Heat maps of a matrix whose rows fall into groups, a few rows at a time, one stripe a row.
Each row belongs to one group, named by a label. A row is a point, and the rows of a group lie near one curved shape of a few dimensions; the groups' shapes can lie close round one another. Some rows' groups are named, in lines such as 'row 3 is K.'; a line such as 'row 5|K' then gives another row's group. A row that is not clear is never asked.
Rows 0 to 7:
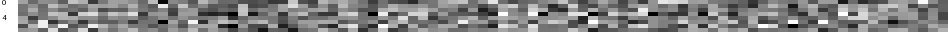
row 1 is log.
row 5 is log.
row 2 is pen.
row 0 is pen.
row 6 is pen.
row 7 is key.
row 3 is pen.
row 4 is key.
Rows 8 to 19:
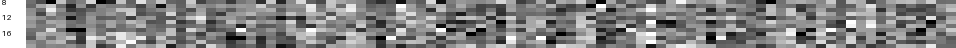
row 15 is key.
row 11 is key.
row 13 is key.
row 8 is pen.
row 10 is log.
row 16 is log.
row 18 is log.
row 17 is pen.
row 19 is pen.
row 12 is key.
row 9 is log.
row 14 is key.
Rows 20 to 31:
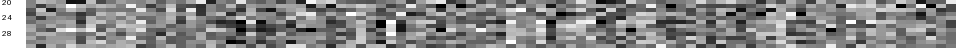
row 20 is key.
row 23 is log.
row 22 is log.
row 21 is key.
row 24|key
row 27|key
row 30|pen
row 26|pen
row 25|pen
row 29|log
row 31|key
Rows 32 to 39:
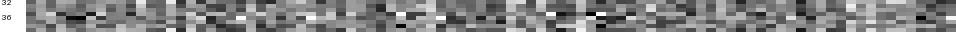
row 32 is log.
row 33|pen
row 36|key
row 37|key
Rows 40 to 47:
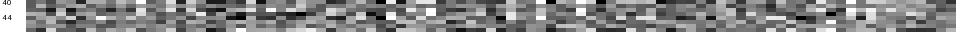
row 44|pen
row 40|pen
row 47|key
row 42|pen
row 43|key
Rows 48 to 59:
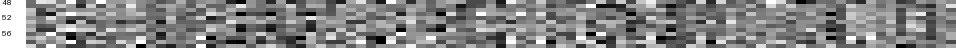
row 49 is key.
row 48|pen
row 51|key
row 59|log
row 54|key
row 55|key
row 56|log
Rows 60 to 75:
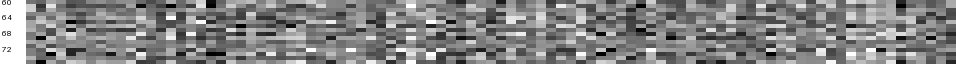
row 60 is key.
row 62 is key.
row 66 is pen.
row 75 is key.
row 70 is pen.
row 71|log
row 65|key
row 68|log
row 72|log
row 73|pen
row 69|key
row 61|log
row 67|pen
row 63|pen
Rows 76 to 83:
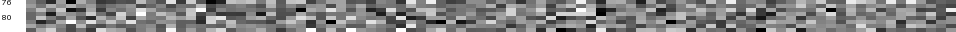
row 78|key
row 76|pen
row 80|log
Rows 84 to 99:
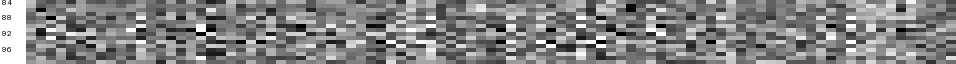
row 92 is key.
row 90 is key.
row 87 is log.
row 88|pen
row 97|pen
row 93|log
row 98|key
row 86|key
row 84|pen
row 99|pen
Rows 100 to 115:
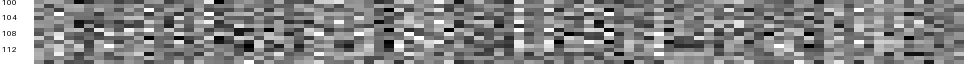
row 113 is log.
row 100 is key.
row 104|log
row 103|log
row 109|log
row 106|pen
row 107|pen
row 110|pen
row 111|pen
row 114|pen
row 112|pen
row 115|key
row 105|key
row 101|key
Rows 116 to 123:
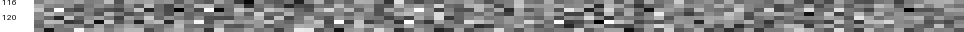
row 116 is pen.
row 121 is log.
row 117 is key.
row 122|log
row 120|pen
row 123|key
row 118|log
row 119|pen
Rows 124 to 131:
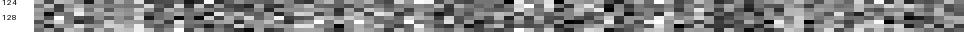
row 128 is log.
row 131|log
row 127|key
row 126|log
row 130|key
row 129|log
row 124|log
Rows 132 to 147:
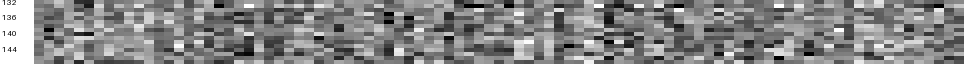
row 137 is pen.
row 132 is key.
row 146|log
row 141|key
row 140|key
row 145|pen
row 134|key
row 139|key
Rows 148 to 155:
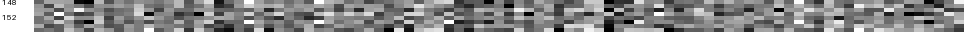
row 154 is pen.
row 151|log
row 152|key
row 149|key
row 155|pen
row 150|log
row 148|key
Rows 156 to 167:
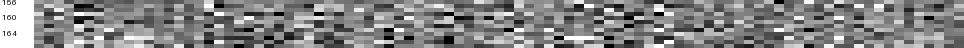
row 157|key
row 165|pen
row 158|log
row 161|pen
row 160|key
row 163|pen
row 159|key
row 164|pen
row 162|key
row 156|log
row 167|log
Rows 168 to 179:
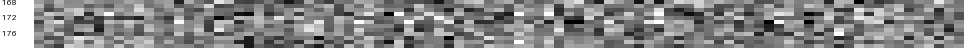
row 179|key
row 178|pen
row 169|log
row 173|log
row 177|key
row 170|key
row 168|pen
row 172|pen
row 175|log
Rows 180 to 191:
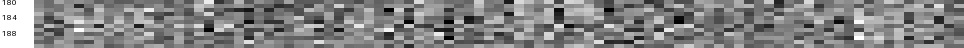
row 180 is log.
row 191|pen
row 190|key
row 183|log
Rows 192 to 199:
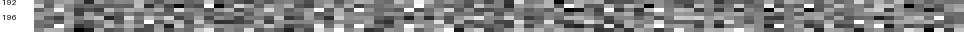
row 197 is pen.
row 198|log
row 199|key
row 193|log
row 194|log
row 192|log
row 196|pen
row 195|pen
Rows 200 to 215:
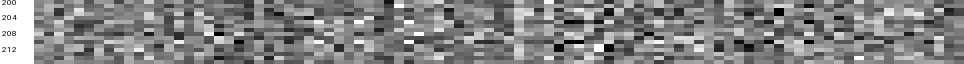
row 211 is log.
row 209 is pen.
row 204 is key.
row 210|log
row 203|log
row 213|key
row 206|key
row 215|pen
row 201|pen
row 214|pen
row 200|pen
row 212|log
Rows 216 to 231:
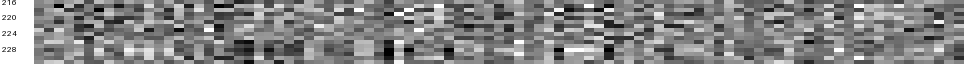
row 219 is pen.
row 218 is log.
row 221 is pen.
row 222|key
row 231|pen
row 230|pen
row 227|pen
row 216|pen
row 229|pen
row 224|pen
